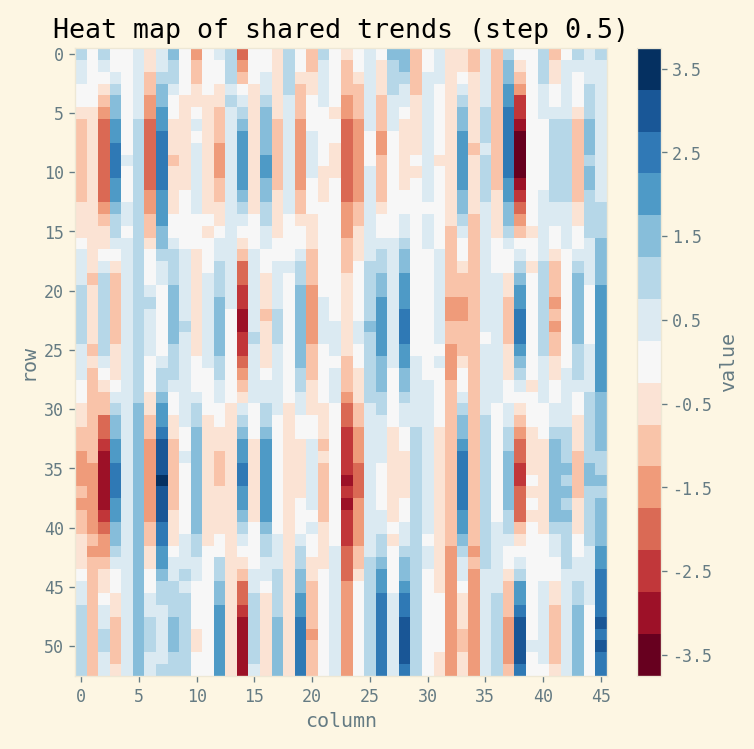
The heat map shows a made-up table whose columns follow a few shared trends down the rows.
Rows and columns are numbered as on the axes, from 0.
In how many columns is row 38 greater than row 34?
6
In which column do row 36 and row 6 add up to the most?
7
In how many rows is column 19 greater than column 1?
38
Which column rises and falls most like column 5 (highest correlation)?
29
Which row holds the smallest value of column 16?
22
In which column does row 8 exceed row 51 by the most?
14
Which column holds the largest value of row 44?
45
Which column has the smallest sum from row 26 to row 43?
23
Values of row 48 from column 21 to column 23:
0 0.5 -1.5
